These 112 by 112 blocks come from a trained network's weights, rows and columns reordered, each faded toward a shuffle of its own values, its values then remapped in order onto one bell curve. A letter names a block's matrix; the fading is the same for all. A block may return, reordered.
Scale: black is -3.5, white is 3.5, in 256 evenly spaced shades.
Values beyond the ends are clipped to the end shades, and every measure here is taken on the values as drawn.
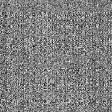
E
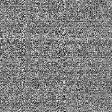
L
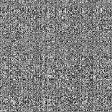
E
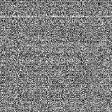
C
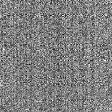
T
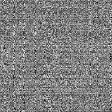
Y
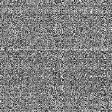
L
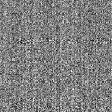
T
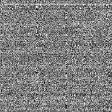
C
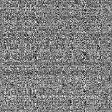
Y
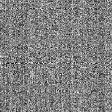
T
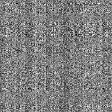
E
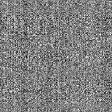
T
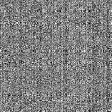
E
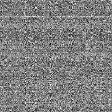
C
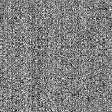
T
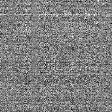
C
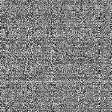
L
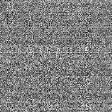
L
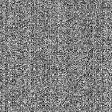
T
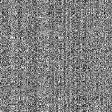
E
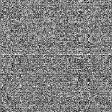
C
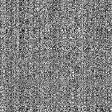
E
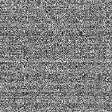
Y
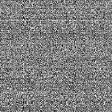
L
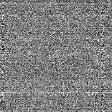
C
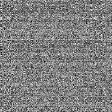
L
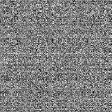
L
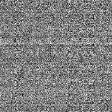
Y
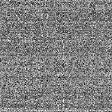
C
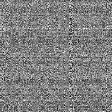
Y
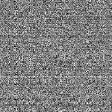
L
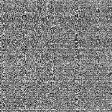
C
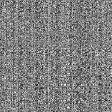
E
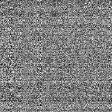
Y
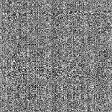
T
